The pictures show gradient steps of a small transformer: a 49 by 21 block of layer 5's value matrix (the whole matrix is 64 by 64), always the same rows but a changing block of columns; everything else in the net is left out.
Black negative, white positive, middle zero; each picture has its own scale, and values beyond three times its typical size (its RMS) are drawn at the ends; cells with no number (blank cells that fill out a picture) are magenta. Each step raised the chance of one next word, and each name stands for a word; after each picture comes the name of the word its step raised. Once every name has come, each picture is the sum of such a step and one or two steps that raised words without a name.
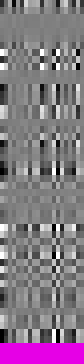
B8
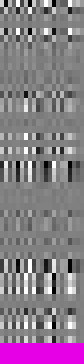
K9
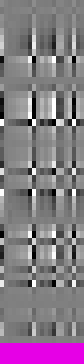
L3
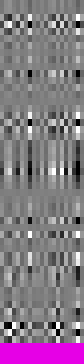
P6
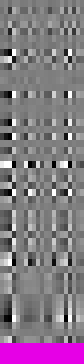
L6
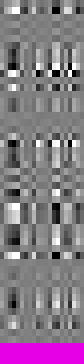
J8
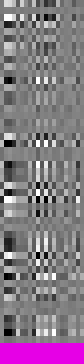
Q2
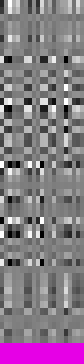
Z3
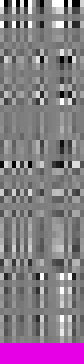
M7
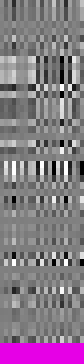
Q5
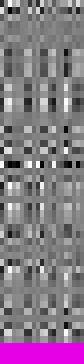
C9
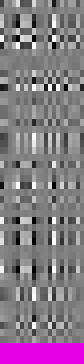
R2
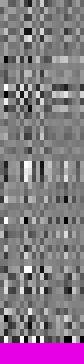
K9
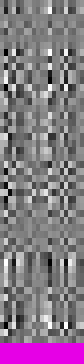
L6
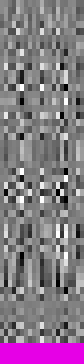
L3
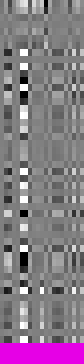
M7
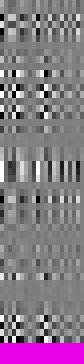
P6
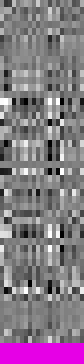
L3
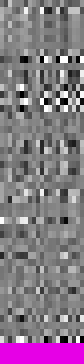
Z3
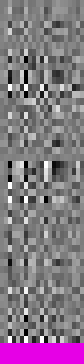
Q5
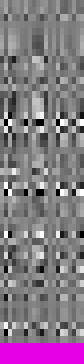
L3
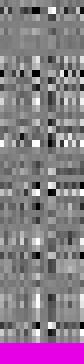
J8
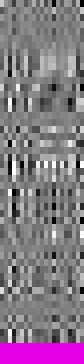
C9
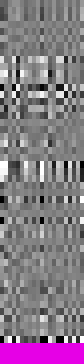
Q5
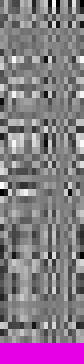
M7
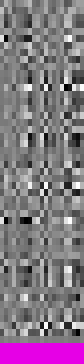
R2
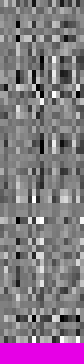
R2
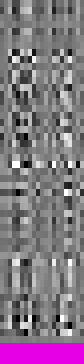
L6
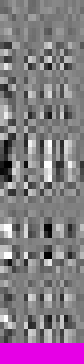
B8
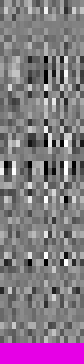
Q5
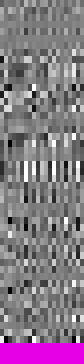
B8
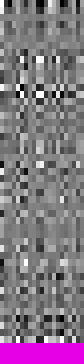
M7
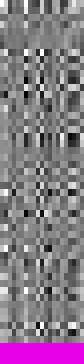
M7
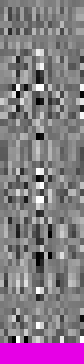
L3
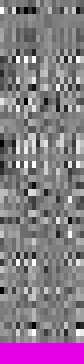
Z3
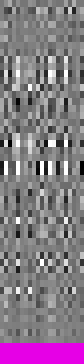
Q5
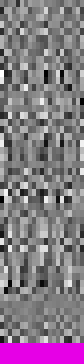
L3
